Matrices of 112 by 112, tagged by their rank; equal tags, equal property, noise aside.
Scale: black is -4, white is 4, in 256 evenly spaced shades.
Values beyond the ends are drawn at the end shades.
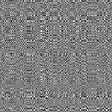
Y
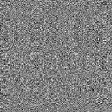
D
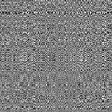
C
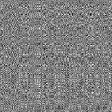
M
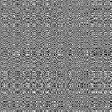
Y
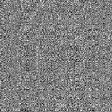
D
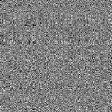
D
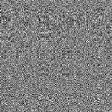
D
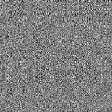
D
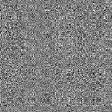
D
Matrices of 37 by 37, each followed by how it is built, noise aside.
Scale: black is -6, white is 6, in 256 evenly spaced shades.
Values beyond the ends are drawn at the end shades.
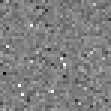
sparse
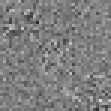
block diagonal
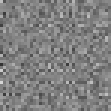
low rank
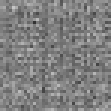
blocks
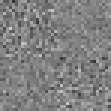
block diagonal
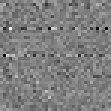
uneven rows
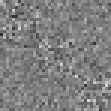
block diagonal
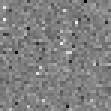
sparse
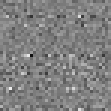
uneven rows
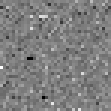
sparse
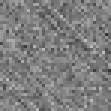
Toeplitz
